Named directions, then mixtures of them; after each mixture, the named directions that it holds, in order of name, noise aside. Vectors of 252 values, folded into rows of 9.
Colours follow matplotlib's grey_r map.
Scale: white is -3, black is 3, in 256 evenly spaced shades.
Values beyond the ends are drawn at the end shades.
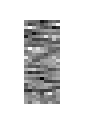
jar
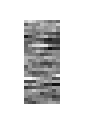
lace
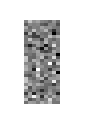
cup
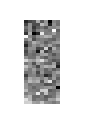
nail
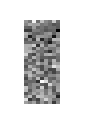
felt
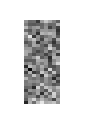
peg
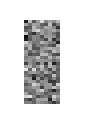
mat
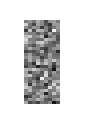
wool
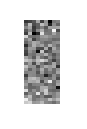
nail.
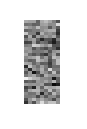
lace, peg.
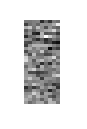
jar, lace, nail.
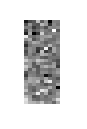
nail.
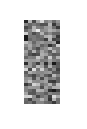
mat.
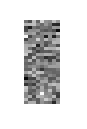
felt, jar, lace.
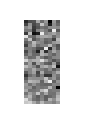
nail.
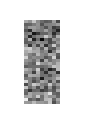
cup, felt, jar.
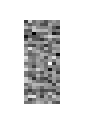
cup, jar, mat.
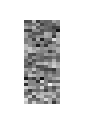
felt, jar, lace.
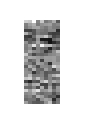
felt, lace.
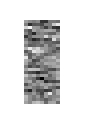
jar.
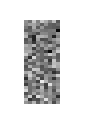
felt.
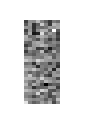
lace, nail, wool.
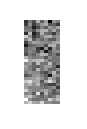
cup, nail.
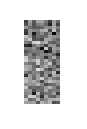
cup, nail, wool.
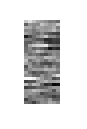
lace.
